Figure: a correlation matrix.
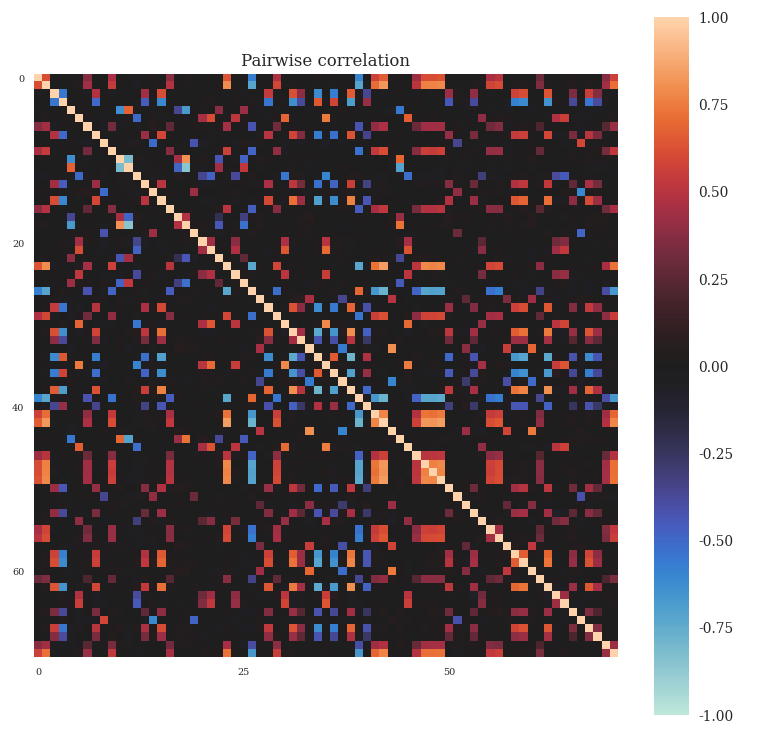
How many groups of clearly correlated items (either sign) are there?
6
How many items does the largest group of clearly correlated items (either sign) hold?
20
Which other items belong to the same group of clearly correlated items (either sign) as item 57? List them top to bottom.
27, 33, 37, 43, 52, 60
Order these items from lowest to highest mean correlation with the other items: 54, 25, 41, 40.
40, 25, 54, 41
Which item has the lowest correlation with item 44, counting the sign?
11
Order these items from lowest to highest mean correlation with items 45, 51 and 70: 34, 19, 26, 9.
26, 34, 19, 9
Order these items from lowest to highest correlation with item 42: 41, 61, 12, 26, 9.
26, 12, 61, 9, 41
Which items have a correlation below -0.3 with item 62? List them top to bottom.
3, 34, 36, 40
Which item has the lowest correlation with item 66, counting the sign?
14
